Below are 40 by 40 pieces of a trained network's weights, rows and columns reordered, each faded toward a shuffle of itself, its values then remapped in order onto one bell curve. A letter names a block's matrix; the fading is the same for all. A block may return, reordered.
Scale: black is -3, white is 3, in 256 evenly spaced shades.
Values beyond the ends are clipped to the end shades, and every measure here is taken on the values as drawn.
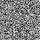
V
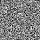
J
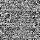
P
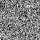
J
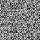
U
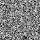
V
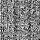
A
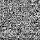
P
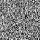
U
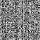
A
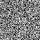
J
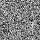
V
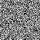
J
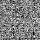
P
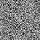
U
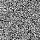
J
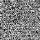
P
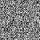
U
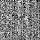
A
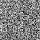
V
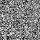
P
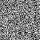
J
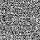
U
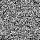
J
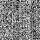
A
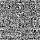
P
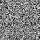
U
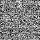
P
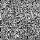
P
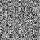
U
